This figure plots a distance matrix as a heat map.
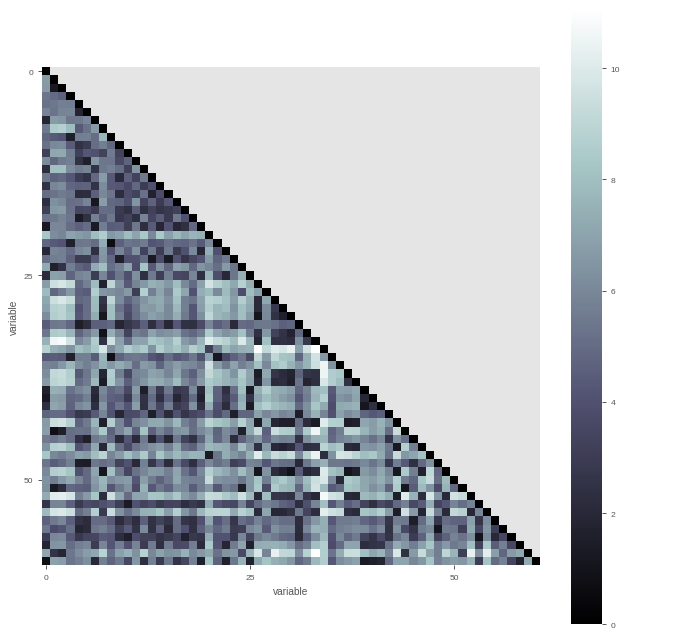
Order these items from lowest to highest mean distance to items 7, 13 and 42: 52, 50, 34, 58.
58, 52, 50, 34
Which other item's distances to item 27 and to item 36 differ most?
50
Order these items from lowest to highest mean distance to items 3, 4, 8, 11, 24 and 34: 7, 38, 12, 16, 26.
16, 12, 7, 38, 26
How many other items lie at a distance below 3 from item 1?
5
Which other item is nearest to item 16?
6
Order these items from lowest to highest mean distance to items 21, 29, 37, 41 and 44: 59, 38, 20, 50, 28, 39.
39, 38, 28, 59, 50, 20
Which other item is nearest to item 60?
0
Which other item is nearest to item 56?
48
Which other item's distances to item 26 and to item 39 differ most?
41
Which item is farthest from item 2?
33
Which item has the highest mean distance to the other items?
34
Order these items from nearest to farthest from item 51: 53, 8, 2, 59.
2, 59, 8, 53
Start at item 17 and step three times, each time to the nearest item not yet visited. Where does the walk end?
10
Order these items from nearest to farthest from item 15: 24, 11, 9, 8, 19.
9, 11, 19, 24, 8
